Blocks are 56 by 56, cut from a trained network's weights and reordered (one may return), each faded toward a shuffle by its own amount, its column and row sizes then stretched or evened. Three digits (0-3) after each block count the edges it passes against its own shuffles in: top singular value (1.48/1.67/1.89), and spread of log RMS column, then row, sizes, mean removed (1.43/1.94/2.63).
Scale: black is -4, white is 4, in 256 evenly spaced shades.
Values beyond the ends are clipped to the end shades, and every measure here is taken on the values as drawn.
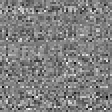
3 1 3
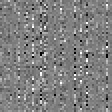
1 3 0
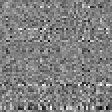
3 1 3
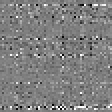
2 2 3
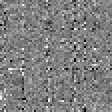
2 2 1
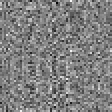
3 2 0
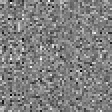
1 2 1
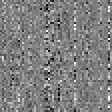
3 3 0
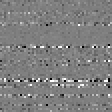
2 0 3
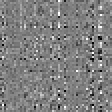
3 3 2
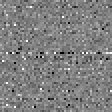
1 0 2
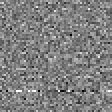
2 0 1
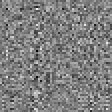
3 2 1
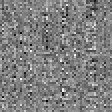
2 3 0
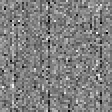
1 2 0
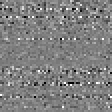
0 0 3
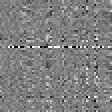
3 1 2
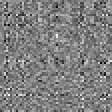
3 2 2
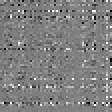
1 2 3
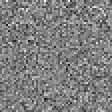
0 0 0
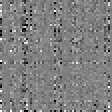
1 3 2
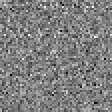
1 0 1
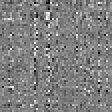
3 3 2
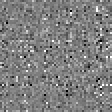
0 2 2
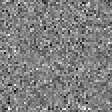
0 1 1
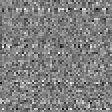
3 0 3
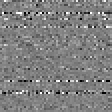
3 0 3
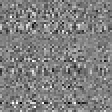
3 2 3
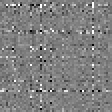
2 2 2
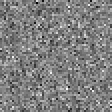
0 1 0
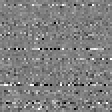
1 0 3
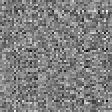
3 1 2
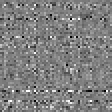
2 1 3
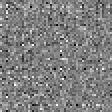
0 1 2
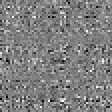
1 2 3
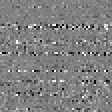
1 1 3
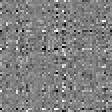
3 3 2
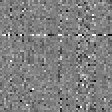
2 2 1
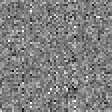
1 2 0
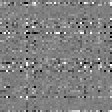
2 2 3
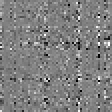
0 3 2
